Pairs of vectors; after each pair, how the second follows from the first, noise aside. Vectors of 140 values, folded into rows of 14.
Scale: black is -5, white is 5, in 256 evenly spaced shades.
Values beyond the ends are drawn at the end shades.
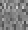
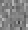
reversed, negated, partly zeroed.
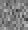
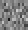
negated.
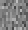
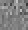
partly zeroed.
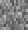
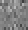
reversed, negated, partly zeroed.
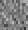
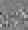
reversed, partly zeroed.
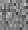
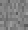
wrapped around, shrunk.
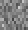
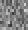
reversed.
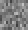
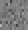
partly zeroed.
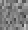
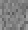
wrapped around, shrunk.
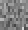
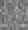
wrapped around, shrunk.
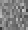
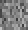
negated.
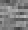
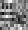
reversed, negated, scaled up.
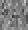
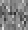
reversed.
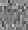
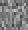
negated.
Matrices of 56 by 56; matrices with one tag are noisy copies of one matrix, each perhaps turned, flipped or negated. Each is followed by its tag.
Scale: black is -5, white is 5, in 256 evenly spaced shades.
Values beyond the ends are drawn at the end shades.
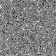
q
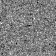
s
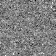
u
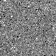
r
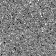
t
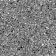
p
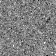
p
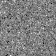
q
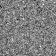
q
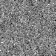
u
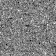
s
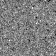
q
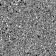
r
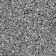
t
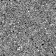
p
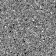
t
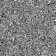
u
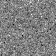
t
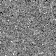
u
